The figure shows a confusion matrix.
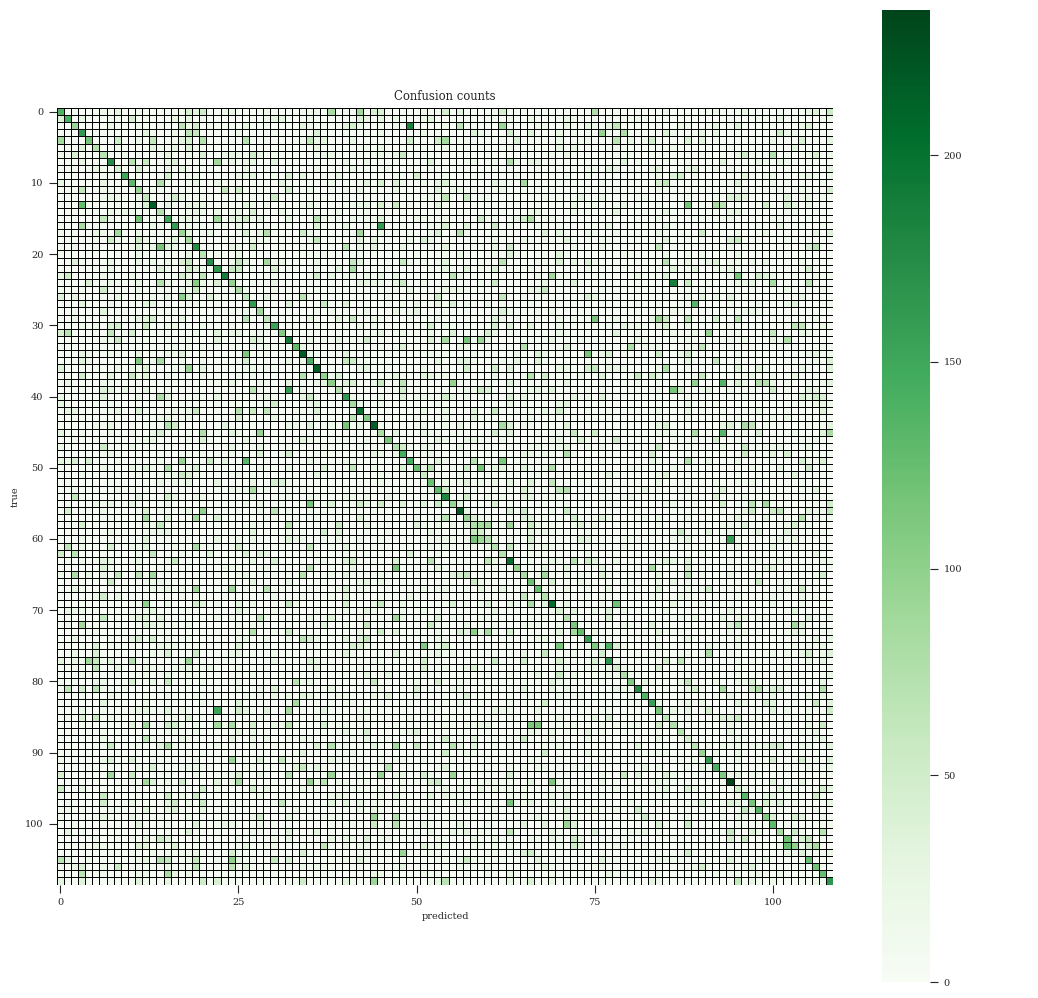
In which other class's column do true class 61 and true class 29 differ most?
75
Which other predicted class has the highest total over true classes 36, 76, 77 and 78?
18
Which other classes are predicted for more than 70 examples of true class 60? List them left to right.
58, 59, 94
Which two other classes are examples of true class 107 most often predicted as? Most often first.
15, 3
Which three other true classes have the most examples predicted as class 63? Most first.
97, 58, 7
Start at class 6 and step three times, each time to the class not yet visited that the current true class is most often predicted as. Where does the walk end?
47
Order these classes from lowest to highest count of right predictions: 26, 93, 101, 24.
26, 101, 24, 93
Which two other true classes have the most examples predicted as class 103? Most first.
72, 30
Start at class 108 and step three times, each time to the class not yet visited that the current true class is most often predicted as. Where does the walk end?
14
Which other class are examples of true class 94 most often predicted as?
69
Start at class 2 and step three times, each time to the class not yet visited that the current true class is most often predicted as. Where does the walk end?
17
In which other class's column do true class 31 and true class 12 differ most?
91
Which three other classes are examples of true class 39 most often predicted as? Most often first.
32, 86, 27
